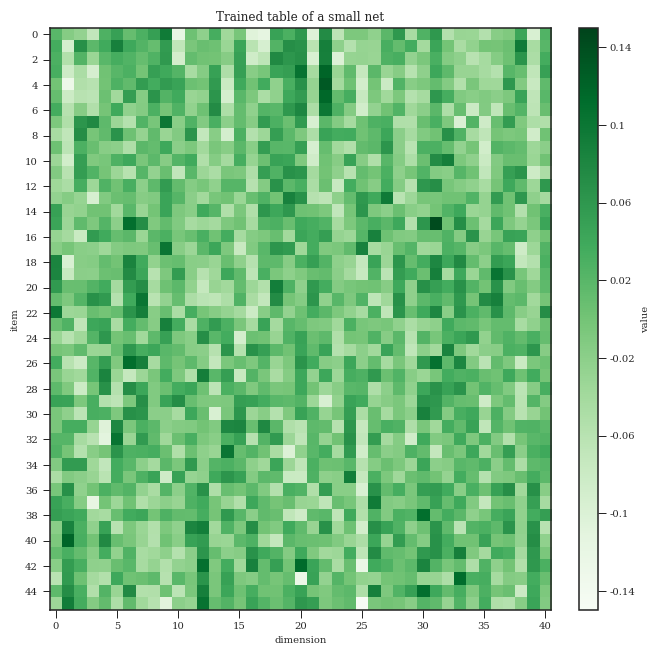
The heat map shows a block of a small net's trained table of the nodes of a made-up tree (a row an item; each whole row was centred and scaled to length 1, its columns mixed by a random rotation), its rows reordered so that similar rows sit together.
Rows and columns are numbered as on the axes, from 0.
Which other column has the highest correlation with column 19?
20
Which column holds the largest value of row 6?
22
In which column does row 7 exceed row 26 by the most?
2
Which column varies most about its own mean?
1
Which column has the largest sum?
31
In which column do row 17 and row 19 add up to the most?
36
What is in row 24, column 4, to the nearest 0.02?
0.06
